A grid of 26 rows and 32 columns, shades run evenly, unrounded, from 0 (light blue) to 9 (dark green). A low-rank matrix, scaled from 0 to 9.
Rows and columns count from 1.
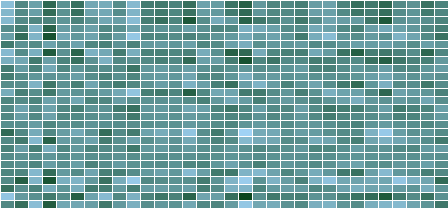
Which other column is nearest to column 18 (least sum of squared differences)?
28
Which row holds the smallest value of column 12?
17
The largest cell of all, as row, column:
25, 18
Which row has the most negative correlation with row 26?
8
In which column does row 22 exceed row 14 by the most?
4
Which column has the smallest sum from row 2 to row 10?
10
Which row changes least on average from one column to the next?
20
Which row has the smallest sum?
23
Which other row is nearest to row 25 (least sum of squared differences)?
1
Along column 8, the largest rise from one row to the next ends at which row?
26
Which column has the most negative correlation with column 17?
15
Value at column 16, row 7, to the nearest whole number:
4
